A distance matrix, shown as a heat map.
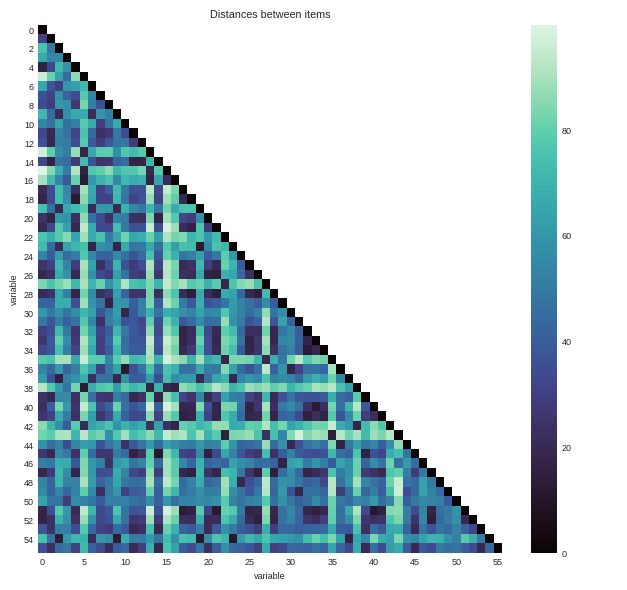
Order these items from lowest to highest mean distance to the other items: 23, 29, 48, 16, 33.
33, 29, 48, 23, 16
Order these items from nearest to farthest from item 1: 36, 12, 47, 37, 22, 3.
12, 47, 37, 36, 3, 22
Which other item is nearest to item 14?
45
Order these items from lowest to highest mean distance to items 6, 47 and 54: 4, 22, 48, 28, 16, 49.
28, 4, 49, 48, 16, 22
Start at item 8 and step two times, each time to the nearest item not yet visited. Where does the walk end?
46
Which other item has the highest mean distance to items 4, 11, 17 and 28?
15
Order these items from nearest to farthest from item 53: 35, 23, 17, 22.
17, 23, 22, 35
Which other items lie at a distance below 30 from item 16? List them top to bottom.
5, 13, 15, 38, 42
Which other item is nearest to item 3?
50
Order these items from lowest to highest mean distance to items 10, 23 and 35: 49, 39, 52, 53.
53, 39, 49, 52
